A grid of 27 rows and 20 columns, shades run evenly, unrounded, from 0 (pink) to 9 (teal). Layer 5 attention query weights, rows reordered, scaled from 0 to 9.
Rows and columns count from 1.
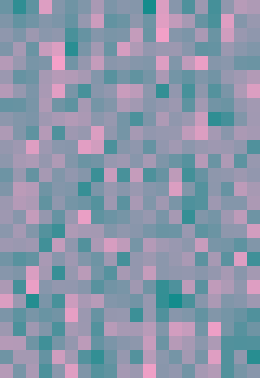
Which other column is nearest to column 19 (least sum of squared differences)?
4
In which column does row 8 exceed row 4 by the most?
5
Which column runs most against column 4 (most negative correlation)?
12
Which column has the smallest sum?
1
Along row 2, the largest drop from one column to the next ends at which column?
18
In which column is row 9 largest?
17
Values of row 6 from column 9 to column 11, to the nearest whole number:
6 5 6
